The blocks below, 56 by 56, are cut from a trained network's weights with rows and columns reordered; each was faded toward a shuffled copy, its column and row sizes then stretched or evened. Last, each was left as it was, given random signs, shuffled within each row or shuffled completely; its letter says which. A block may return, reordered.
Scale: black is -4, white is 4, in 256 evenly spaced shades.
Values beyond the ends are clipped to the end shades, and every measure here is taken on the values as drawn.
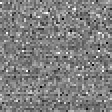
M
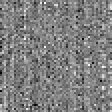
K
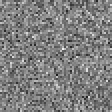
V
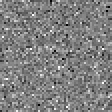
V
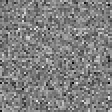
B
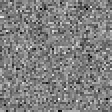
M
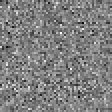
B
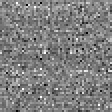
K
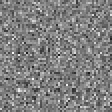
K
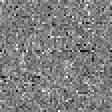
B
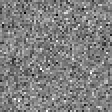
V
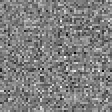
K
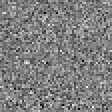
M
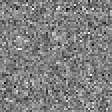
B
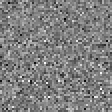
M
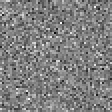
M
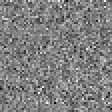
M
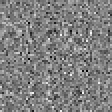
K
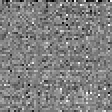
K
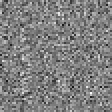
K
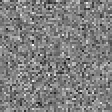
B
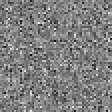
K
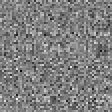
K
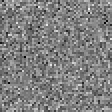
V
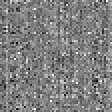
K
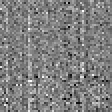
K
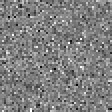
V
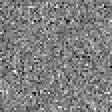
M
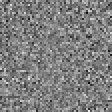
B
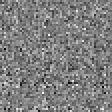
B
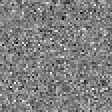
M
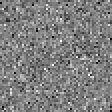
V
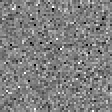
V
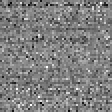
M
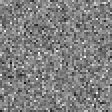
V
